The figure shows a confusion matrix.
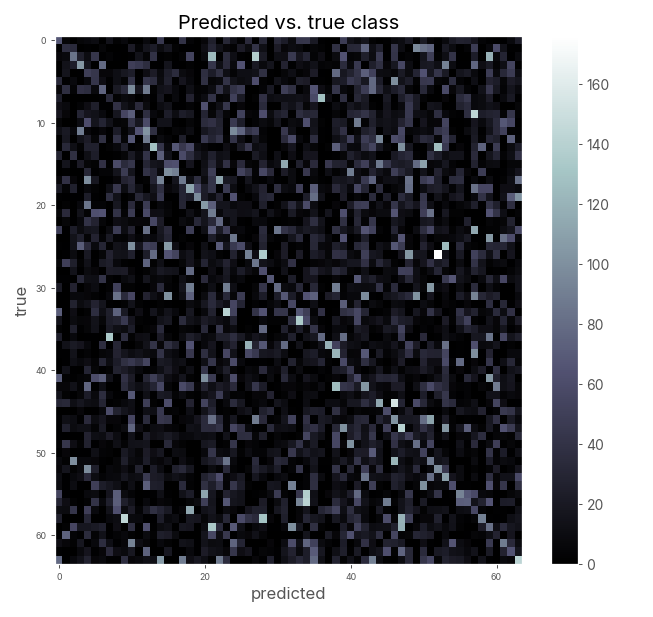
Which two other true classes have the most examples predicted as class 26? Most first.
37, 38
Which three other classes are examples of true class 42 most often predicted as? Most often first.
38, 60, 4
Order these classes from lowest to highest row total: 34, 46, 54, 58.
34, 54, 58, 46
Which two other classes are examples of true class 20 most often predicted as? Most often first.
4, 21
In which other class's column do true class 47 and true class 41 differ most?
39
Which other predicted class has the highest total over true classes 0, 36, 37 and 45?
7
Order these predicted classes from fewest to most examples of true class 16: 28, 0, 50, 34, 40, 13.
0, 50, 13, 34, 28, 40
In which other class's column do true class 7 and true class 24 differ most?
36
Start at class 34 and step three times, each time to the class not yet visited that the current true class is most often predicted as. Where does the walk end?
57
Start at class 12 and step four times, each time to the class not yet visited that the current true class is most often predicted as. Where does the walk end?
2
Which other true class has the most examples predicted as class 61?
24
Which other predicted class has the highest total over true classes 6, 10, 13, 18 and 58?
47
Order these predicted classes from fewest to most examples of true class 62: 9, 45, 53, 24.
9, 53, 24, 45
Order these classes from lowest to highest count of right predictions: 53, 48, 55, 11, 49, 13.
48, 11, 49, 55, 53, 13
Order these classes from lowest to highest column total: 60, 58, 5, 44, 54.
54, 58, 5, 60, 44
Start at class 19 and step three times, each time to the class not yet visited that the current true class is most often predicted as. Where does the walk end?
17
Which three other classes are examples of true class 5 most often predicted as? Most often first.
46, 43, 27
